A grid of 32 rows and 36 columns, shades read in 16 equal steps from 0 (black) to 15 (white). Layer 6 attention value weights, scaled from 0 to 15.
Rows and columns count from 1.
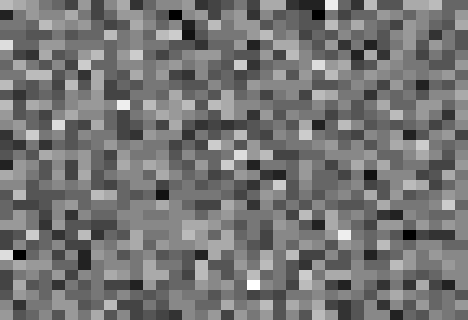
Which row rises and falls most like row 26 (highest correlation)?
5
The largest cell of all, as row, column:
29, 20
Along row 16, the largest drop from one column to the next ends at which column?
22
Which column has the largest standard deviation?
1
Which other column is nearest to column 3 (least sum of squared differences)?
12
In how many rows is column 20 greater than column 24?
13
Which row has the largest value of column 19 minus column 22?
16
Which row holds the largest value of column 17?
15
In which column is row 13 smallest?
25
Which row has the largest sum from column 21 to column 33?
8
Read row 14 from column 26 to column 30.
6 5 4 8 7
